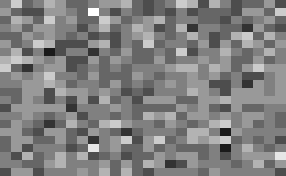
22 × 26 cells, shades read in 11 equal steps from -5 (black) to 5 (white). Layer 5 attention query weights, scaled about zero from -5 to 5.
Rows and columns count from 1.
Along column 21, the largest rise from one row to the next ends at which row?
18
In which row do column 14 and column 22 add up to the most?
5
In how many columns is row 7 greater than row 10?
10
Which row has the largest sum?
9
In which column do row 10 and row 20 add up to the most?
26
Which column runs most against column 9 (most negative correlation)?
25
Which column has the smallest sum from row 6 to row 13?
7
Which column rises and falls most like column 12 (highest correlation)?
21
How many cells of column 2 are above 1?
4
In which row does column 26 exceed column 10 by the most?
20
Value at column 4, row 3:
-1
